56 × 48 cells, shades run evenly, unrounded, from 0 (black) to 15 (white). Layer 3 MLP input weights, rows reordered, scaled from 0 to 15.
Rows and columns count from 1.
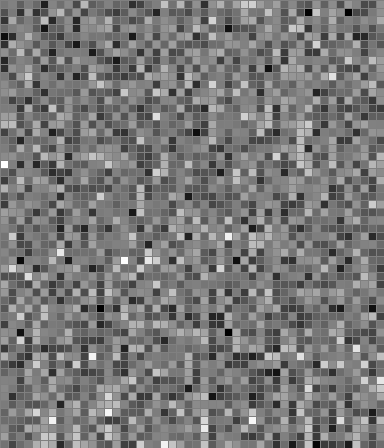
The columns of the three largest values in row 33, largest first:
16, 19, 20
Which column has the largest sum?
39
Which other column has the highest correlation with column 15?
1
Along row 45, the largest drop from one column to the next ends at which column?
13
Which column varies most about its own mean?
32
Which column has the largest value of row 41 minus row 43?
21
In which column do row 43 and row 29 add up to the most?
26
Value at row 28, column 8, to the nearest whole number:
4
